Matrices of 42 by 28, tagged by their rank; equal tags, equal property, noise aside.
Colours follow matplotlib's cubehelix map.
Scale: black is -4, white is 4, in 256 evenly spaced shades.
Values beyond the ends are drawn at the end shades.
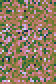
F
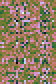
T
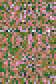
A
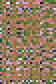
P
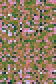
F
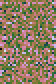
A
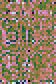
T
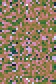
A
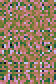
P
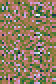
F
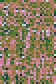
A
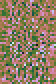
T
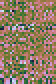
P
